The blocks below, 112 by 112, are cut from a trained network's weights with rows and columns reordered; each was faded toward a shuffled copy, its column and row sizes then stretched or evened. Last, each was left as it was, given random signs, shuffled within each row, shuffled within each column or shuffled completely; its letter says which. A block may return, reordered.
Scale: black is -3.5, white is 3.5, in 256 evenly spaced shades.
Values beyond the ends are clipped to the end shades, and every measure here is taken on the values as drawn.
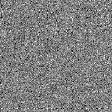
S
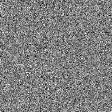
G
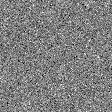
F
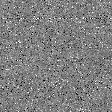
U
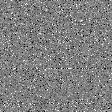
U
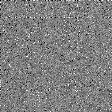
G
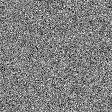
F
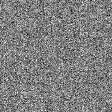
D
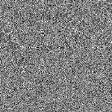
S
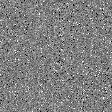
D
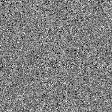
G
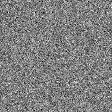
U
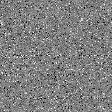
G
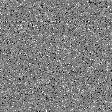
U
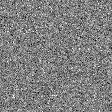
F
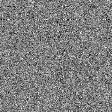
G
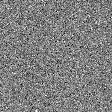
F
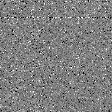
G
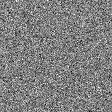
F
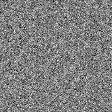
D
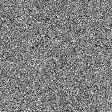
U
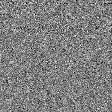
U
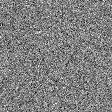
F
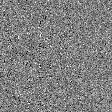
D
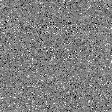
G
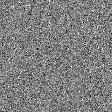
D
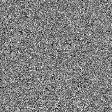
G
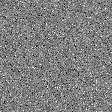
F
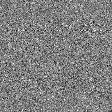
U
